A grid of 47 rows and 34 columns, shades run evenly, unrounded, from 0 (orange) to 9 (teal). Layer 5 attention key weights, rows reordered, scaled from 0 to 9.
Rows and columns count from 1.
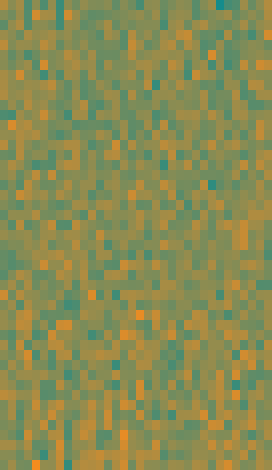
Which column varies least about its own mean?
23
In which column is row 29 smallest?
30
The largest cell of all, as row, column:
1, 28
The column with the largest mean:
13
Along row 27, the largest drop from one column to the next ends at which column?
16
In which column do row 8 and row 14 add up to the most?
8
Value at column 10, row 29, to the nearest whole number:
6
